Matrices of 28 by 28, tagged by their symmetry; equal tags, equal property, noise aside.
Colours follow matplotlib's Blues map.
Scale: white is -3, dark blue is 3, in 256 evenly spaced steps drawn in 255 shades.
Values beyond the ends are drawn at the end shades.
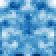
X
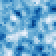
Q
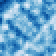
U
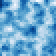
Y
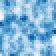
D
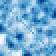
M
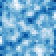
D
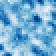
M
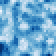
Y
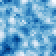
M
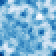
M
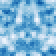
X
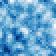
M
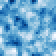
Y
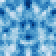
X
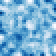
M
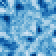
U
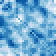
U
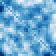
M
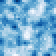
Y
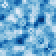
U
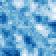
Q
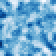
Q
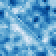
M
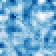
Y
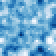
Q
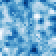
Y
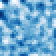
Q
